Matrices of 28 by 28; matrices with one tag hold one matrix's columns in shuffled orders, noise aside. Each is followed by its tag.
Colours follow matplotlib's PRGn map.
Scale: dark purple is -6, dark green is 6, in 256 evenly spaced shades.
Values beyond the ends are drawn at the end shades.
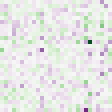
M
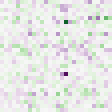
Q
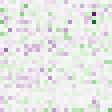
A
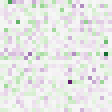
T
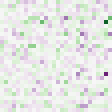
Q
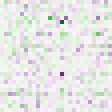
Q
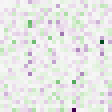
M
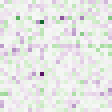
Q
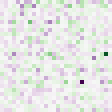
T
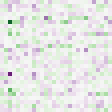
Q
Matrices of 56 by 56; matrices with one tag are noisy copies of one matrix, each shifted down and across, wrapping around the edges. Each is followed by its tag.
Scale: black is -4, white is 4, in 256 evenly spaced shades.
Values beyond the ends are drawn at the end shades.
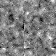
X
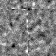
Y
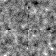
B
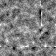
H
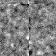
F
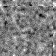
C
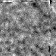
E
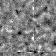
Y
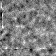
H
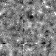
B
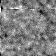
E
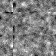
F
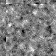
X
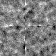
H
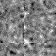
C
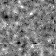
B
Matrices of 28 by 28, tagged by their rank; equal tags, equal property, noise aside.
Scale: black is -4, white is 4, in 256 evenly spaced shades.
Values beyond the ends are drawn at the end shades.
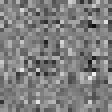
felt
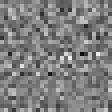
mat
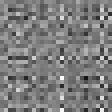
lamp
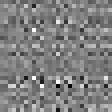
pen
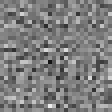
felt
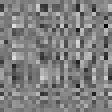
lamp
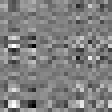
lamp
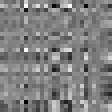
lamp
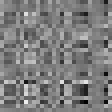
lamp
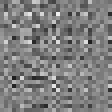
pen
